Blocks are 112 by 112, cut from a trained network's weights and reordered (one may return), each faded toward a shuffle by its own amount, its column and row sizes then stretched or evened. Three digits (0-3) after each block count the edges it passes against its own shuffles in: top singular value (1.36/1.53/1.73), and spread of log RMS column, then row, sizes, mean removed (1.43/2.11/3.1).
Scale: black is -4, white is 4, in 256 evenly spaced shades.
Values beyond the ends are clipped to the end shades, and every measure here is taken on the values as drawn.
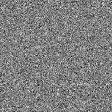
1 0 1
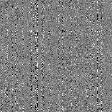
2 3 1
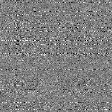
1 1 3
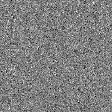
0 1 0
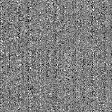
2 2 1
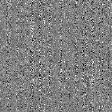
0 3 1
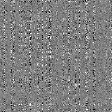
3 3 2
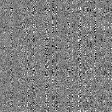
2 3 1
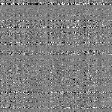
3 2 3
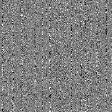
1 3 0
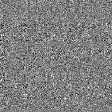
1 1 2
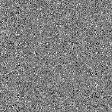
0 2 2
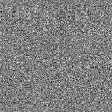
3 0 2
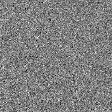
0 1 1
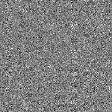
3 2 1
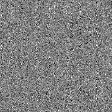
0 2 0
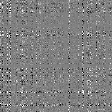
2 3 3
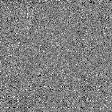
0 1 2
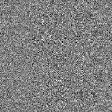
2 2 1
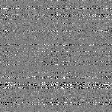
2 2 3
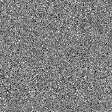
1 1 1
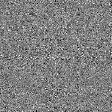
0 1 2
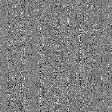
1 3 1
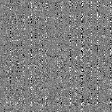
1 3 2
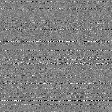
2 0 3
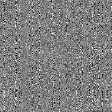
1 3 0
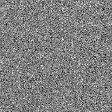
0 1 1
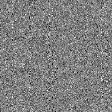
2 2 0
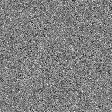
2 0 0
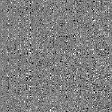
0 3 2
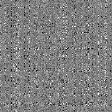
1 3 2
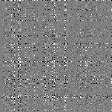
1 3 3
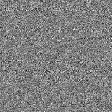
3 0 2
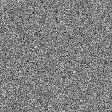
0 0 0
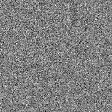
0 1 0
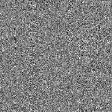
0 2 0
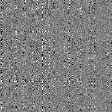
3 3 2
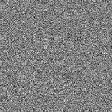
3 1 1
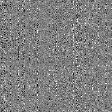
1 3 1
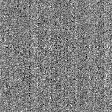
2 1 1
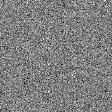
0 2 1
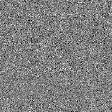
0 1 2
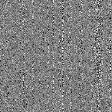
0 3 0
